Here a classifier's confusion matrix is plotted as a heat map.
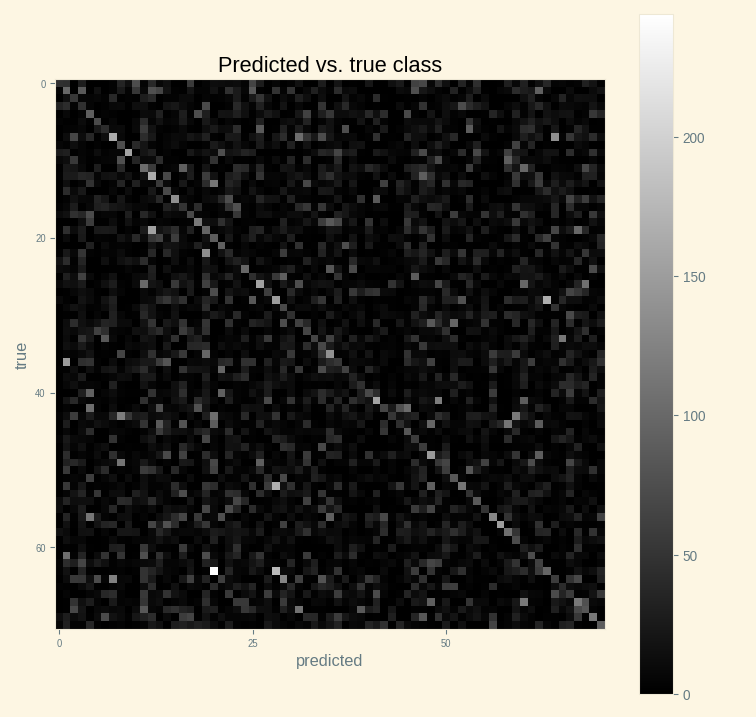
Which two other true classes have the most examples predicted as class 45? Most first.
42, 4
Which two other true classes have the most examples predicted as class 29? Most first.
64, 25
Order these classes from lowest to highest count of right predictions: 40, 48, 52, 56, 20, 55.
55, 40, 20, 52, 56, 48
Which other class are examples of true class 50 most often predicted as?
53
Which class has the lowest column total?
0
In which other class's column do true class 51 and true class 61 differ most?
1
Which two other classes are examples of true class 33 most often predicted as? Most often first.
65, 6
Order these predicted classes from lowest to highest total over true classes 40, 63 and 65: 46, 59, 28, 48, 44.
44, 59, 48, 46, 28
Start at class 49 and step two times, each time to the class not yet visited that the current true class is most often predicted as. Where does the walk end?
59
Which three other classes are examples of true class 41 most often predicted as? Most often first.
49, 60, 27
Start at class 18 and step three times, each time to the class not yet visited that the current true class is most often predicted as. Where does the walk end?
12
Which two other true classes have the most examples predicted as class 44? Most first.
42, 52
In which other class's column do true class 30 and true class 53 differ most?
16
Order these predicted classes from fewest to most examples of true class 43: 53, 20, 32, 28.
32, 53, 28, 20
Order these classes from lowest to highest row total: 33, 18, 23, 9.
23, 18, 33, 9
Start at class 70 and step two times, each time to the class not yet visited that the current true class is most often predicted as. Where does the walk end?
4
